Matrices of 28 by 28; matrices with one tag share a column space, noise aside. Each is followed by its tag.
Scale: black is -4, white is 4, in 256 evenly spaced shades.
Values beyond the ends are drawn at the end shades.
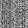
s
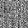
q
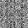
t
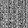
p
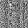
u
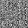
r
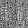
r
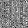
q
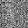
u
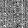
p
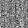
q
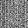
p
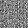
s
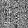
t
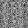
u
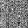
q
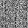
s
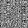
p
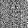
t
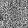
r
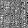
u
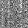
s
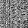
r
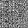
s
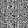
t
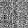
u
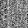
r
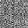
u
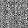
u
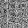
t
